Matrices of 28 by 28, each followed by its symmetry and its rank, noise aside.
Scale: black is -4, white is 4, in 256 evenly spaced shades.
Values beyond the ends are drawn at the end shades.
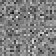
symmetric, rank six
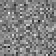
no symmetry, rank seven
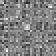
symmetric, rank five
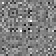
symmetric, rank five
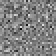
no symmetry, rank seven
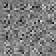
symmetric, rank six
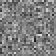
antisymmetric, rank six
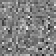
no symmetry, rank five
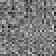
no symmetry, rank six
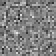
symmetric, rank six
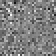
no symmetry, rank five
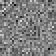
symmetric, rank seven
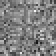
no symmetry, rank five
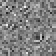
symmetric, rank six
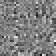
antisymmetric, rank six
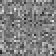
no symmetry, rank seven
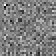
symmetric, rank five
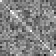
symmetric, rank six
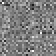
no symmetry, rank five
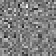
no symmetry, rank five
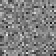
no symmetry, rank five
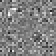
symmetric, rank six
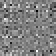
no symmetry, rank five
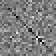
symmetric, rank five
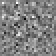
no symmetry, rank six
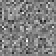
no symmetry, rank six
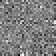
symmetric, rank six
